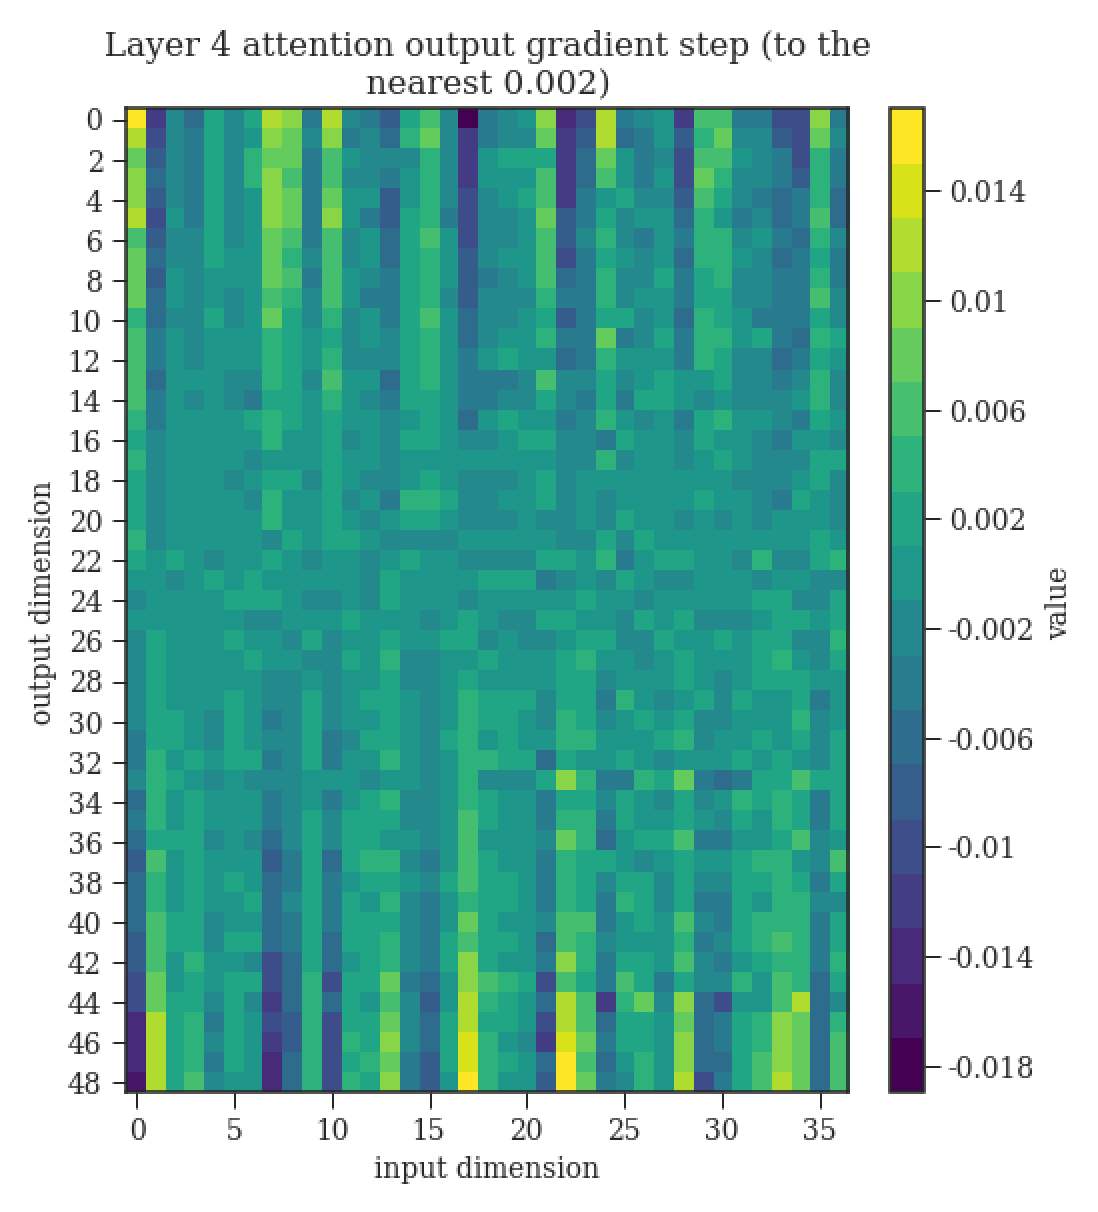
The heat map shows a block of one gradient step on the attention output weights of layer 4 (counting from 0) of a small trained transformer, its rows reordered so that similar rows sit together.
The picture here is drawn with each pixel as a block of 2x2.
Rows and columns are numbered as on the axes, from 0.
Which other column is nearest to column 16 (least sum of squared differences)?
5
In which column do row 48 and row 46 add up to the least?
0
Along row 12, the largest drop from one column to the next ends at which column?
1
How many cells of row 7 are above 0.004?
4
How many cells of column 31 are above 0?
14
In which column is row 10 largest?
7
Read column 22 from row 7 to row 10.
-0.01 -0.006 -0.004 -0.008
